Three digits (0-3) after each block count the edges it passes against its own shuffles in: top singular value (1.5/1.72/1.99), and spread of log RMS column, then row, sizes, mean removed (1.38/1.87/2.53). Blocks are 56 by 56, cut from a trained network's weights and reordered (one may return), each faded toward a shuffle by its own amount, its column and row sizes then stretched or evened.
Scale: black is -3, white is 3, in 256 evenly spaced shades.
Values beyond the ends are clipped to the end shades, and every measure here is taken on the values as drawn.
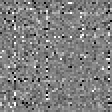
0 2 2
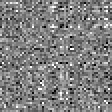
3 2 2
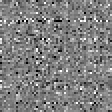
1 2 2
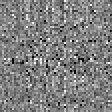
1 2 1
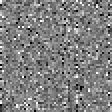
0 2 0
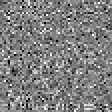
2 1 1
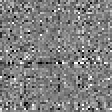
1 2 2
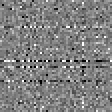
3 1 2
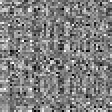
3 0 2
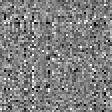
2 2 1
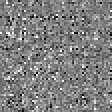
0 2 2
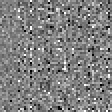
1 3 1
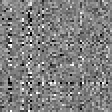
3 3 1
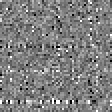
2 2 1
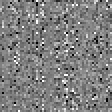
0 3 0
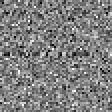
2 0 0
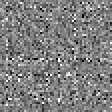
1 2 2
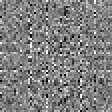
3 3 0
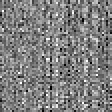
3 2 0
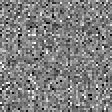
2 2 0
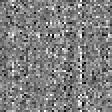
2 2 2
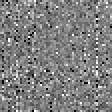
0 2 1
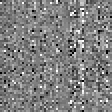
0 3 1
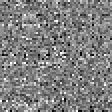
0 1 2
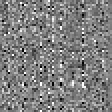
2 3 0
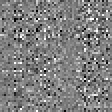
2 3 2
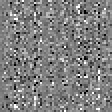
2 3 0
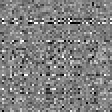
3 2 3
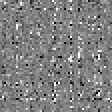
0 3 2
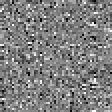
2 2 0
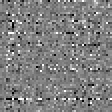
1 2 3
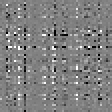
3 3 3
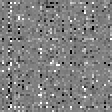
0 3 2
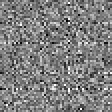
3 1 1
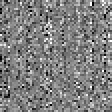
1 3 0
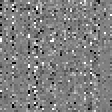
0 3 0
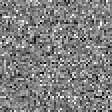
1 0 2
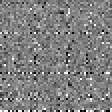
3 2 2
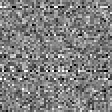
3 0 2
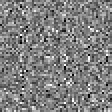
2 1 0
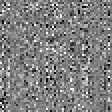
2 3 0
